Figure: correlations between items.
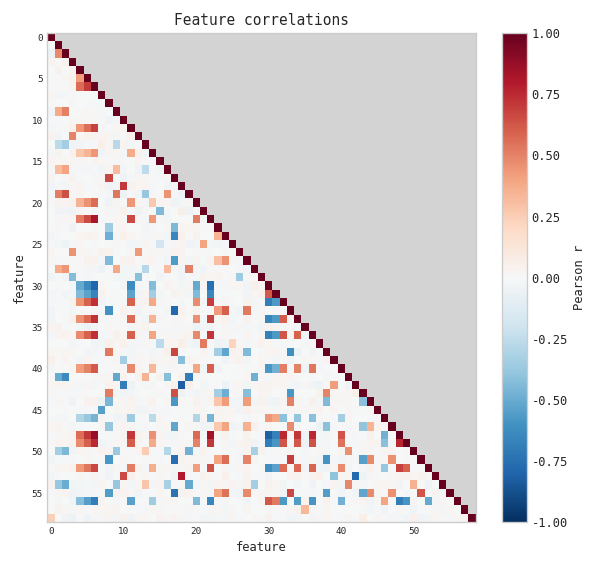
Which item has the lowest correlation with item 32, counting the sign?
30
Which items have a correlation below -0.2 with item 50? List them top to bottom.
1, 2, 9, 16, 19, 28
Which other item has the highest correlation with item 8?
17
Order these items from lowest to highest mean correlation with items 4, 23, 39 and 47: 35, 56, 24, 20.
56, 35, 20, 24
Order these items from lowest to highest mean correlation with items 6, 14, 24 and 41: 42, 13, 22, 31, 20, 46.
31, 46, 42, 13, 20, 22
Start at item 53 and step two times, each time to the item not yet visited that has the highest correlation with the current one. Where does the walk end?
10
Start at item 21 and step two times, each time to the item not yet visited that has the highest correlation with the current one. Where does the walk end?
25
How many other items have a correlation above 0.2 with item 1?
5
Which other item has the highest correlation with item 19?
2
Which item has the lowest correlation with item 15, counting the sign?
21
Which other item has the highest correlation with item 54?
41
